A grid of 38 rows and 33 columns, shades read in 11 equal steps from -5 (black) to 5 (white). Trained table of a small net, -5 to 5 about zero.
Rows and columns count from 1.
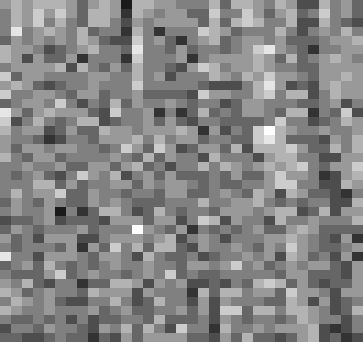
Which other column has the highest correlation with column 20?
4
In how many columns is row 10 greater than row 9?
6
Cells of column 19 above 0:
15
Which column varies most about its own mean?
13
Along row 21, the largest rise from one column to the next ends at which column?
32
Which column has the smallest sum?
18
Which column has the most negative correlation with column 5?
25
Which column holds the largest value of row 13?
1
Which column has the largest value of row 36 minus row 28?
8
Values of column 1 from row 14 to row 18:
3 2 1 1 2
